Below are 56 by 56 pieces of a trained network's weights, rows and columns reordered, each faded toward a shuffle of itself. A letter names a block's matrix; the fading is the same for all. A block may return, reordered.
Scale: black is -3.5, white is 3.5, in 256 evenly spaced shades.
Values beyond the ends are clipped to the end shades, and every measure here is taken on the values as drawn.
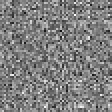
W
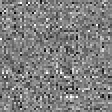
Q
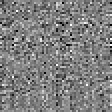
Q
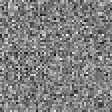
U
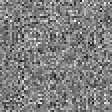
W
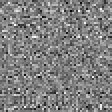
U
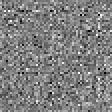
Q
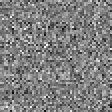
U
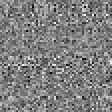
U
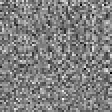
W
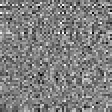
W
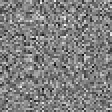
W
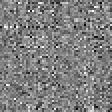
Q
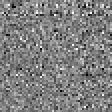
Q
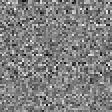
U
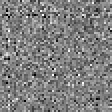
Q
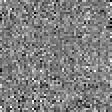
Q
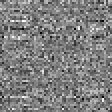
W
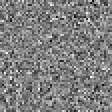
U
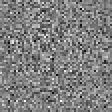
W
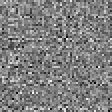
U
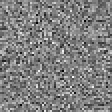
U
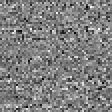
U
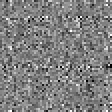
Q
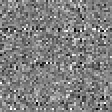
Q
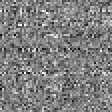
W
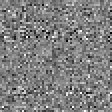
Q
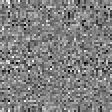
Q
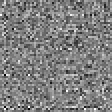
W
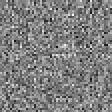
W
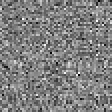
W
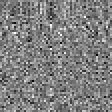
W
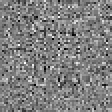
Q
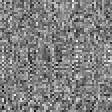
W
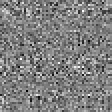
U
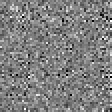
Q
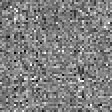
Q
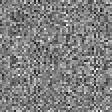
W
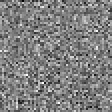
U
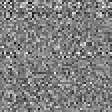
W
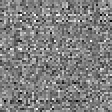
W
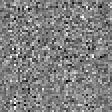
Q
